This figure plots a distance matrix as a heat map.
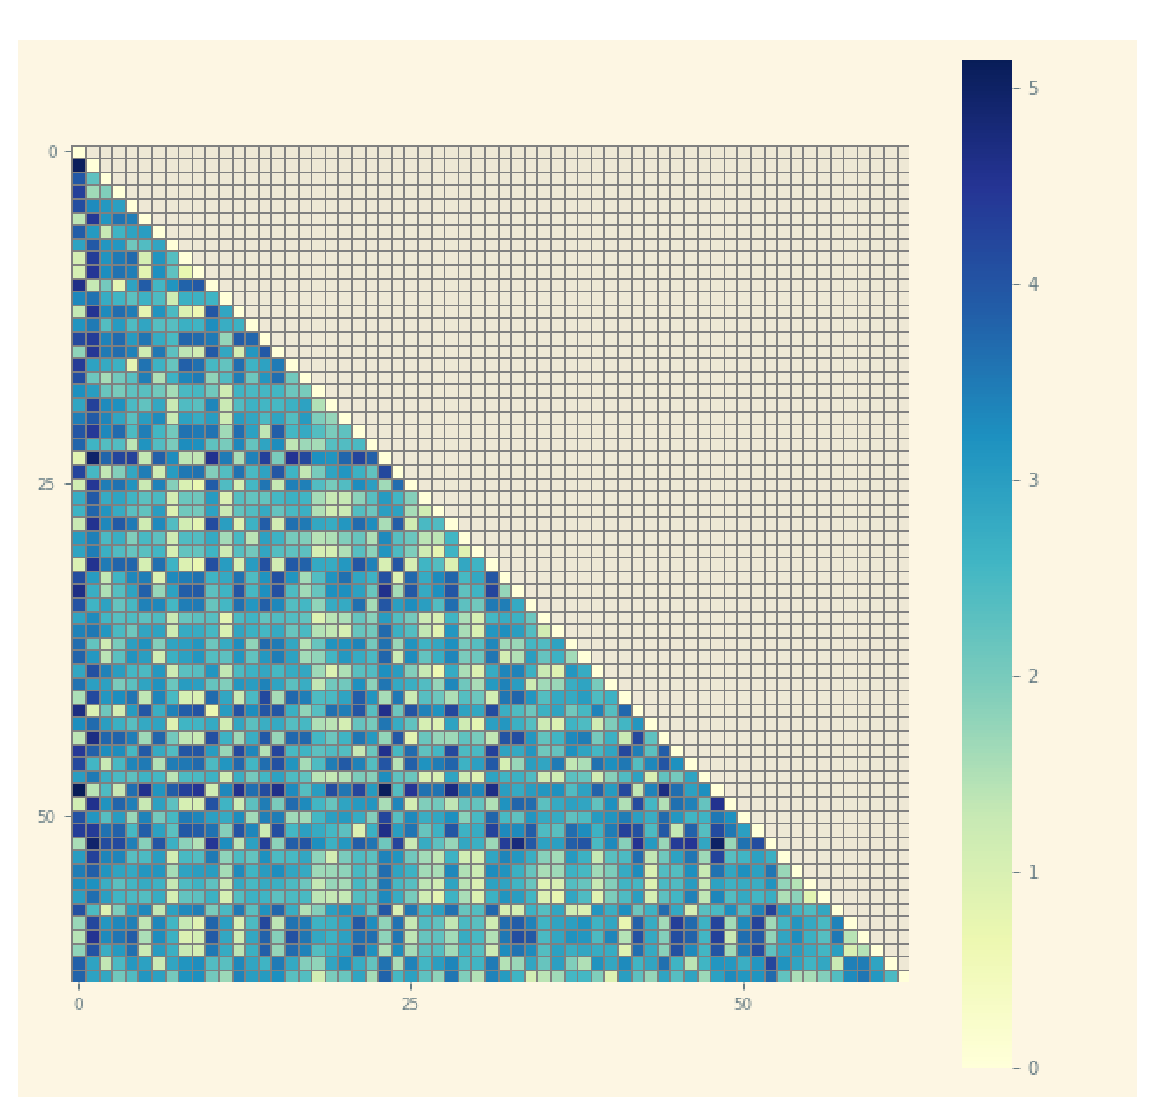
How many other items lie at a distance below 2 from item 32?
10
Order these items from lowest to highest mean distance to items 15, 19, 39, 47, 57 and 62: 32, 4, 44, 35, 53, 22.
35, 53, 22, 44, 4, 32
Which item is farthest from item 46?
52
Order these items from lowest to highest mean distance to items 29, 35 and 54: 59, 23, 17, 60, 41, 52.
17, 41, 60, 59, 52, 23
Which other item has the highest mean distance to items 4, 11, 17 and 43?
23
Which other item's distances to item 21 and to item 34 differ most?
51
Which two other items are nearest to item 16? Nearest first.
4, 22
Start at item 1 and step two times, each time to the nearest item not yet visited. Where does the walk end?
10
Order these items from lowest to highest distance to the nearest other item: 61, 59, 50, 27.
27, 59, 61, 50
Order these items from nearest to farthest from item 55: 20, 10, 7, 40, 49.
7, 20, 40, 10, 49
